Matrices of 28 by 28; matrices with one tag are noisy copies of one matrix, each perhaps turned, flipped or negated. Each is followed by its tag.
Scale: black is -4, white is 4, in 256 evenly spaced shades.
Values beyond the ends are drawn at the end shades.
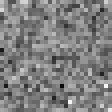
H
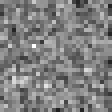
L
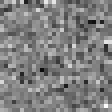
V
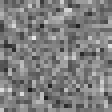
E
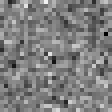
H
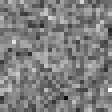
E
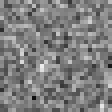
V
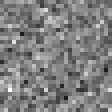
E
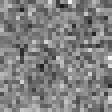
V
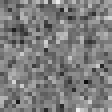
L
